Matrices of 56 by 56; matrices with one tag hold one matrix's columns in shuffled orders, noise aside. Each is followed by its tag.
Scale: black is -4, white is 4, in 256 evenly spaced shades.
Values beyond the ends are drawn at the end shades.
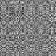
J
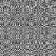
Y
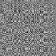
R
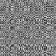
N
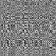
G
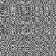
J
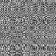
N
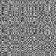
J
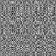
J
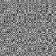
R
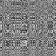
G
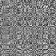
Y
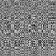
G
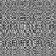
G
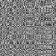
Y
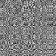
Y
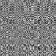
N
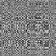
G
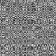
N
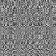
Y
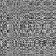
G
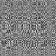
G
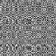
N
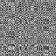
N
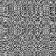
J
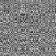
R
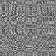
J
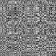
J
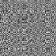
R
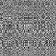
G
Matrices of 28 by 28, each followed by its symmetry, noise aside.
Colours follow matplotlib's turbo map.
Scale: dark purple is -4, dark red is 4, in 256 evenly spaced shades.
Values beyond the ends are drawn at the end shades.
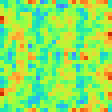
mirrored top to bottom.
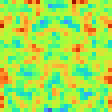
mirrored left to right.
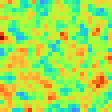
no symmetry.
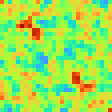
same after a half turn.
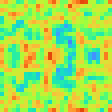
mirrored top to bottom.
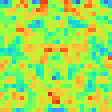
mirrored left to right.
